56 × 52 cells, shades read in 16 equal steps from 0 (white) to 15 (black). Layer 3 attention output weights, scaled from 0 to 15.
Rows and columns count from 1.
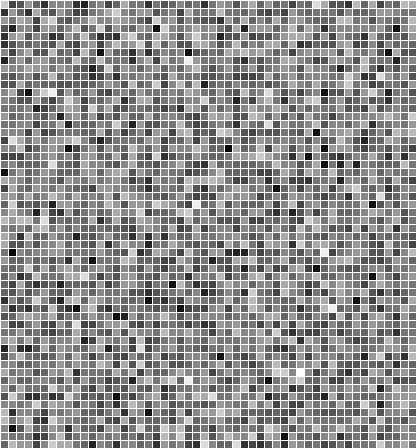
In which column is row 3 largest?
28
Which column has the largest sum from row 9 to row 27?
41
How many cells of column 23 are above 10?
7
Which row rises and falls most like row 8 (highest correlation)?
4
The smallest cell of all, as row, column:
47, 38
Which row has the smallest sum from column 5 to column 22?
3
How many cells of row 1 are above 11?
6
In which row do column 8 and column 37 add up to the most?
27
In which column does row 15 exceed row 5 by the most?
25
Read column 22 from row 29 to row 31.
5 7 5
